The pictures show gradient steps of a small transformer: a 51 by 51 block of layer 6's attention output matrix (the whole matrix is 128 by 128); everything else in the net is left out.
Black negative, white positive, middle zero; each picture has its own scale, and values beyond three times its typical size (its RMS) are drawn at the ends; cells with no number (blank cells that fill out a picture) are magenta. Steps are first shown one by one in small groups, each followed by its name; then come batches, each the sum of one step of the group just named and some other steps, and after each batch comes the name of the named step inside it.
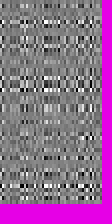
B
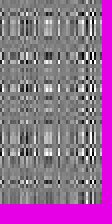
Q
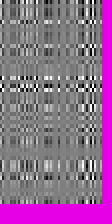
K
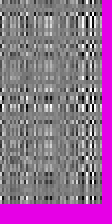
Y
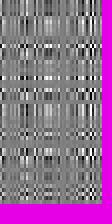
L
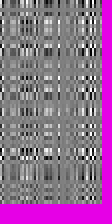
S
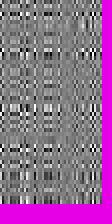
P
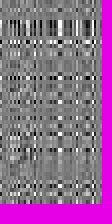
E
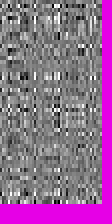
L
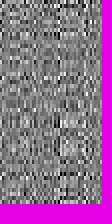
S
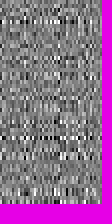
L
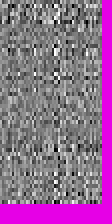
Q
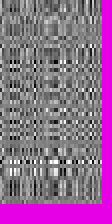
S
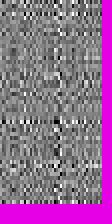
K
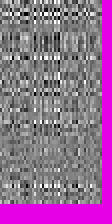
B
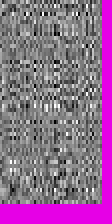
L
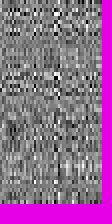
K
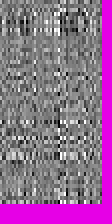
Q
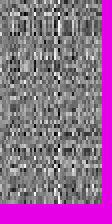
E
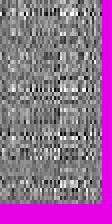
Q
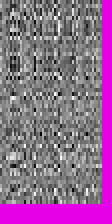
E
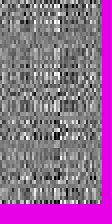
K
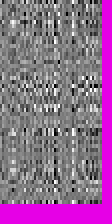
K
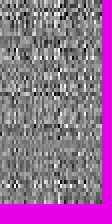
L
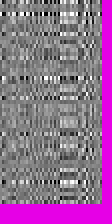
L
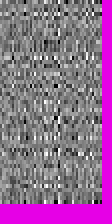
Q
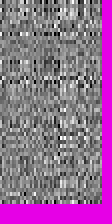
K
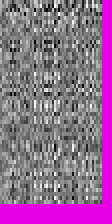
K
